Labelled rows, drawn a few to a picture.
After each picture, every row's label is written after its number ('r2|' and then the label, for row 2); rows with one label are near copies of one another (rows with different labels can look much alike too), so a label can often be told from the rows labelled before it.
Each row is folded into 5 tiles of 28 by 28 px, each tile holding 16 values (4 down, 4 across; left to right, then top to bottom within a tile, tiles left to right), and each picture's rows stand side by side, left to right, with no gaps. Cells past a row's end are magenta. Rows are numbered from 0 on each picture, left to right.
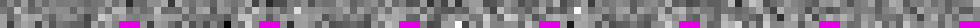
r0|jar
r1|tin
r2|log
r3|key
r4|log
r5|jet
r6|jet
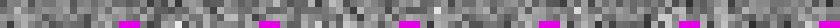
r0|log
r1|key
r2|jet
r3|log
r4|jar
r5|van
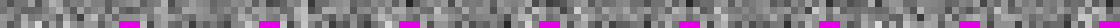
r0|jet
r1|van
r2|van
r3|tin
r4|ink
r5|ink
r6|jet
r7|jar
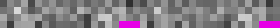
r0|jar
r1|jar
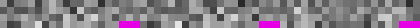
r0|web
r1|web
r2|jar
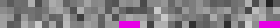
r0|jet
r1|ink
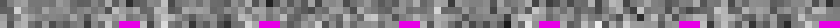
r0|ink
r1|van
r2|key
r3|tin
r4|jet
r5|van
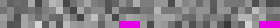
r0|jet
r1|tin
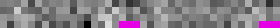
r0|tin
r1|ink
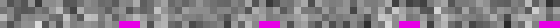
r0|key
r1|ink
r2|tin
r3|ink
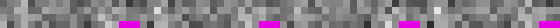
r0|van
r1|log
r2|tin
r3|log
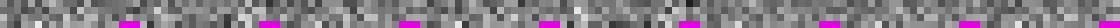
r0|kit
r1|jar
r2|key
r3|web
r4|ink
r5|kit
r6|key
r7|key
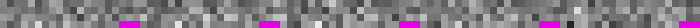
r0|jet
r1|key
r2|kit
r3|kit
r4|log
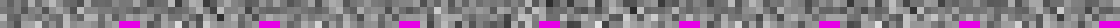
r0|kit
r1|jet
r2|jet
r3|jar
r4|web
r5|jet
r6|web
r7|jet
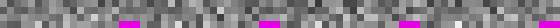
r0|web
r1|jet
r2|key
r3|key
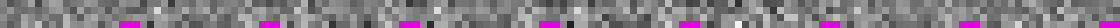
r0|jet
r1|log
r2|van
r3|log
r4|log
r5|key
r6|log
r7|kit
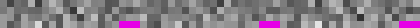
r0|jet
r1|kit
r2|jet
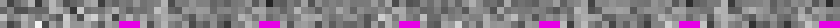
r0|web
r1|van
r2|jar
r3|kit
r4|van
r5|van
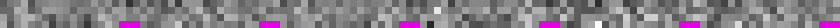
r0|van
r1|key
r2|jar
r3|log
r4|key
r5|key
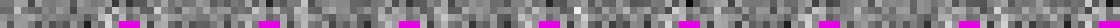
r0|tin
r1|ink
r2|van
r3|van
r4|ink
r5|tin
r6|tin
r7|ink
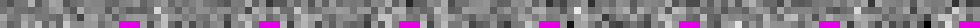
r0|jet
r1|ink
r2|jar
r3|van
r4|log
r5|kit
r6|tin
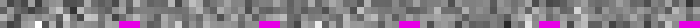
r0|key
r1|jet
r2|kit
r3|tin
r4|ink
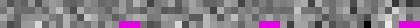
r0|key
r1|web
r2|tin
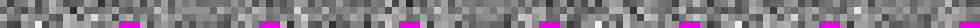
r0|web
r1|jar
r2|ink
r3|jar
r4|key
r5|web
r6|log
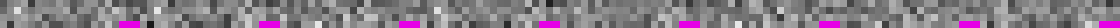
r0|log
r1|log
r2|kit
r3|ink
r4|jar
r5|jet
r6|web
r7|van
